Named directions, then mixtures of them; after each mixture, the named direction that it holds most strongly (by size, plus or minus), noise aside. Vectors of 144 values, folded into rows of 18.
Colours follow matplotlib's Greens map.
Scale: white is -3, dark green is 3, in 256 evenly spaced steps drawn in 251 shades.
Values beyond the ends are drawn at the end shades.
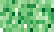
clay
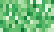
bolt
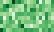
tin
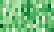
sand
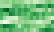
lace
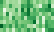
sand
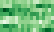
lace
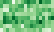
tin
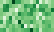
tin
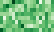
tin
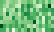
sand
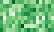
tin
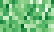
bolt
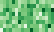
clay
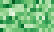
tin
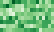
tin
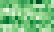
lace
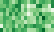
sand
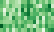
sand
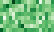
tin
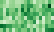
sand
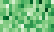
bolt
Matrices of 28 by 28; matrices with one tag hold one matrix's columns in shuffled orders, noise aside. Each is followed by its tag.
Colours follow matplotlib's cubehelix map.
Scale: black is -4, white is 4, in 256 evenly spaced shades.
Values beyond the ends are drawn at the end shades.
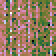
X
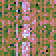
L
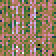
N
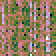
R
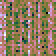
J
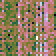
R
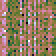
X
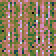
J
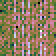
L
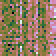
N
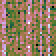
N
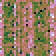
J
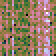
X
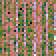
R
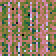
R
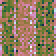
N
